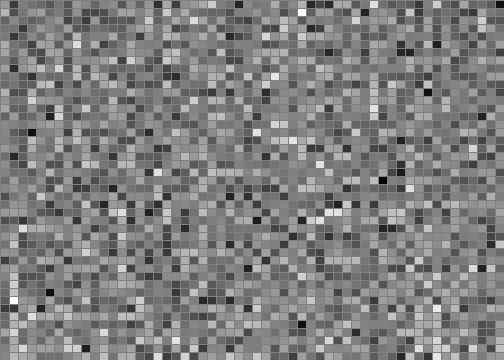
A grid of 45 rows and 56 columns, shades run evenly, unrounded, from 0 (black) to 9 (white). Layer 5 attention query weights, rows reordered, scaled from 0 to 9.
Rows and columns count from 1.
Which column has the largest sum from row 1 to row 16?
42
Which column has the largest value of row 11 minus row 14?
6
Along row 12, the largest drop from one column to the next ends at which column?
48
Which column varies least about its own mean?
41
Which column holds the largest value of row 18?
33
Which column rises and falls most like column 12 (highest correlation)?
49
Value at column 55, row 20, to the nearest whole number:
2
